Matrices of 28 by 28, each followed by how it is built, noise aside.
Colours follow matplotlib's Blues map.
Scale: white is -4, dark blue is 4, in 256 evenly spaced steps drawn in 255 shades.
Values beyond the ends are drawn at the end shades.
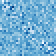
banded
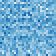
blocks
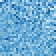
upper triangular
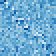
banded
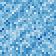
Hankel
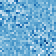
block diagonal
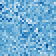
block diagonal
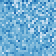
upper triangular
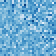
upper triangular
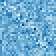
banded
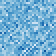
Hankel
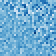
upper triangular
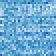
blocks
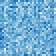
blocks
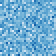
repeating rows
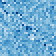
banded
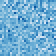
upper triangular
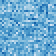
blocks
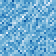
Hankel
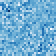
block diagonal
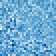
lower triangular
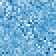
block diagonal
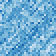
Hankel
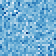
block diagonal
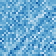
Hankel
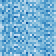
repeating rows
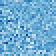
lower triangular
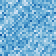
Hankel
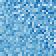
upper triangular
